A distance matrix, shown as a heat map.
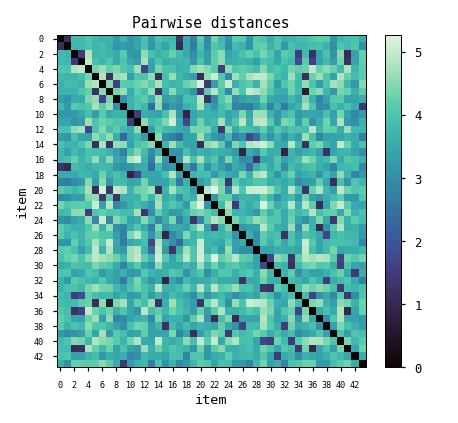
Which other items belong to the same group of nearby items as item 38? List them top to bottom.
15, 26, 32
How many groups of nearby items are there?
14
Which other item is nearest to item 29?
33
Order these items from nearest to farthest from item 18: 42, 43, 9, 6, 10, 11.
10, 11, 42, 43, 9, 6
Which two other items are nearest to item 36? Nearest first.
41, 2
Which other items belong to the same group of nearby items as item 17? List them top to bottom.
0, 1
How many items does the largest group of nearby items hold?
5
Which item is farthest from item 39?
6
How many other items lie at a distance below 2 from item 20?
4
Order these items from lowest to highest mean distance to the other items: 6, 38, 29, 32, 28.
32, 38, 28, 6, 29
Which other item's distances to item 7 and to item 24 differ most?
35
